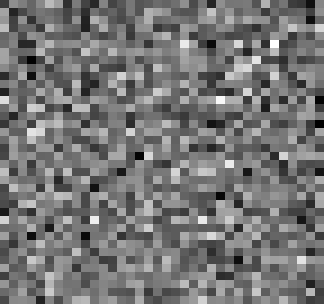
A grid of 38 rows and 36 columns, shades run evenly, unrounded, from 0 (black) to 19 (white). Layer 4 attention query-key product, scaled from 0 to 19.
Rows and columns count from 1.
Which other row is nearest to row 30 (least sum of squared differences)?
8
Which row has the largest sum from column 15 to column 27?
13
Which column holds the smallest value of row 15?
2
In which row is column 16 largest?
10
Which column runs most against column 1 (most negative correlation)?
14
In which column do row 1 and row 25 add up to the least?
35
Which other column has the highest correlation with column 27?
22
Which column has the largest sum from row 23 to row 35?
17
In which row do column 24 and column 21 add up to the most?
30
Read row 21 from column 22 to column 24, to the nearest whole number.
10 12 11
